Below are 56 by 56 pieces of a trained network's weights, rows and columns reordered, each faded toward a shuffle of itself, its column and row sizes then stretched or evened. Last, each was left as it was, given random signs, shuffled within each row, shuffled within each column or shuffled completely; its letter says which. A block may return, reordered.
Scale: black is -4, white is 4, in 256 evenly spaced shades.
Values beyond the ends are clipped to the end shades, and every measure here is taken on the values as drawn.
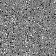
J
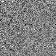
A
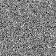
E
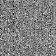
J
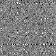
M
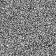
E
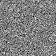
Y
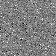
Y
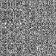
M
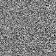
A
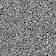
J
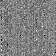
J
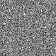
J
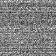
M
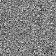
A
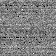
E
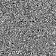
E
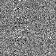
A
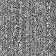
J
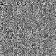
M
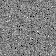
Y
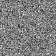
A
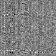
M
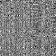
M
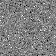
Y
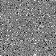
E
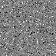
E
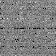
M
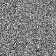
J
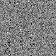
J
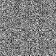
M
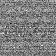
E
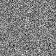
A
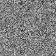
A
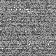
E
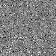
E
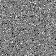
Y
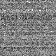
M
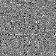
A
